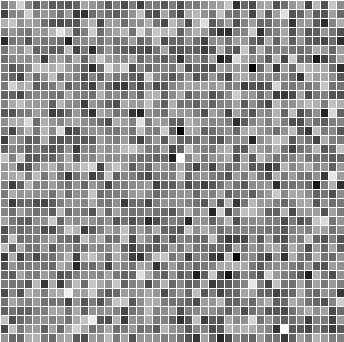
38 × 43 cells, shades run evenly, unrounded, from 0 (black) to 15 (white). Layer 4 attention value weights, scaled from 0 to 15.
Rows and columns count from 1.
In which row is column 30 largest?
7
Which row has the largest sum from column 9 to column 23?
4
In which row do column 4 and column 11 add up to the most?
14
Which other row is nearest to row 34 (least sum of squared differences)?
22
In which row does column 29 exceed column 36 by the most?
29
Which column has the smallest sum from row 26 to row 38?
28
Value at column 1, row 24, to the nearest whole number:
8
